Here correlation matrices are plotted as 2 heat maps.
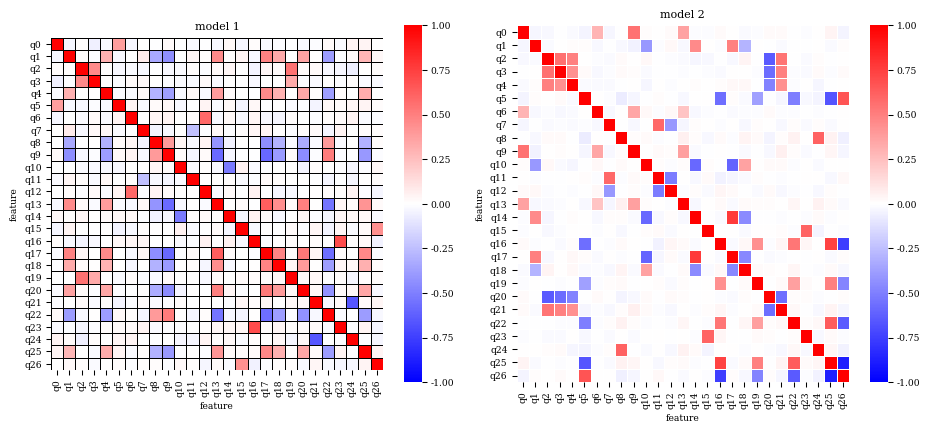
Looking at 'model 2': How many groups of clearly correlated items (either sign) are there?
7
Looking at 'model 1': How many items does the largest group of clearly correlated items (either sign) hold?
10
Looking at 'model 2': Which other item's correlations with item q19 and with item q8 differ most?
q24
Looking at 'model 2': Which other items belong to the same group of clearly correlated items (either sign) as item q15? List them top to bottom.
q23
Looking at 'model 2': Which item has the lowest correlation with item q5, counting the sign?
q25
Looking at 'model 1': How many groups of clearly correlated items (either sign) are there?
9
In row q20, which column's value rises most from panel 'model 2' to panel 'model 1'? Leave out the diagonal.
q4
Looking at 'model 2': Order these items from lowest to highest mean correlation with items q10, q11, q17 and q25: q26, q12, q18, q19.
q26, q12, q18, q19
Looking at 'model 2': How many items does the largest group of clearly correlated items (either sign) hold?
6
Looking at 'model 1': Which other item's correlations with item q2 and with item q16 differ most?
q23
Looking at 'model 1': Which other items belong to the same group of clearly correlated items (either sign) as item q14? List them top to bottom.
q10
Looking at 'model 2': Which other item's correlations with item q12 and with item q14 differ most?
q17
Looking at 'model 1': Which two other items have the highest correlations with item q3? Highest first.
q2, q19
